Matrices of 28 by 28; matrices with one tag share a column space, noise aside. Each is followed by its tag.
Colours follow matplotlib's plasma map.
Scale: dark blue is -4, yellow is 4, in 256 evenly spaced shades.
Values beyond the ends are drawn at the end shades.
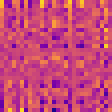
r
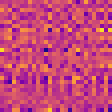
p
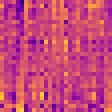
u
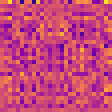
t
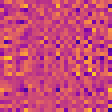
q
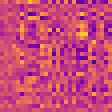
t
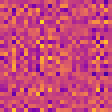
q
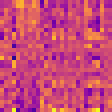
r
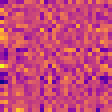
p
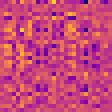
t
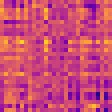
u
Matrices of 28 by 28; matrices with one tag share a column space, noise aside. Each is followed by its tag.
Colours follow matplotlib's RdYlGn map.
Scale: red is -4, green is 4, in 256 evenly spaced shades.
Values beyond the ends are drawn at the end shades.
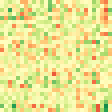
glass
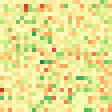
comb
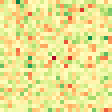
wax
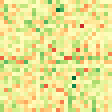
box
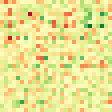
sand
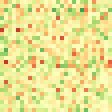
wax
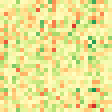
sand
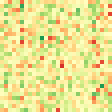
wax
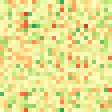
sand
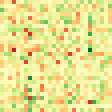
comb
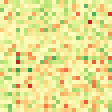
box
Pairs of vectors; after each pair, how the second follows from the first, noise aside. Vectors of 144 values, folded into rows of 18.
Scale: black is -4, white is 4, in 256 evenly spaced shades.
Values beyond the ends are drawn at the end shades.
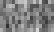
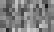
reversed.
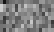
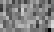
reversed.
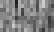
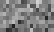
shuffled.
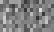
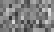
reversed.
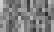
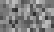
shuffled.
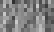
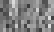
reversed.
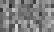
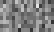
reversed.
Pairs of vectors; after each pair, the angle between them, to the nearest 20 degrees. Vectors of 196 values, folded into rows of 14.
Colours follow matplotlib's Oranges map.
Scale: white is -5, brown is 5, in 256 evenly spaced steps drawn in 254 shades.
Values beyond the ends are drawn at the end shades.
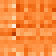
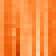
100 degrees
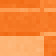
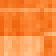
20 degrees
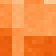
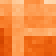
20 degrees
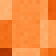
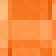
80 degrees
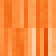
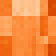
100 degrees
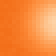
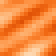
100 degrees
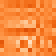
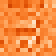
40 degrees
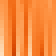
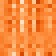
100 degrees
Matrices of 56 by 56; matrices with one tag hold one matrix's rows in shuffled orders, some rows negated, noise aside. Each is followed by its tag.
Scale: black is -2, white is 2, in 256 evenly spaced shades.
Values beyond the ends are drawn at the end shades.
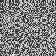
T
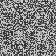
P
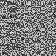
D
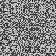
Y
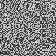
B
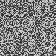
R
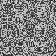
P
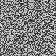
R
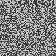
D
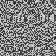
R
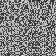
T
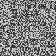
Y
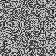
Y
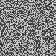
R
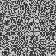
Y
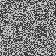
P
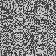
P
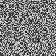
T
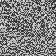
D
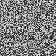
R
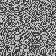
T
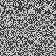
R
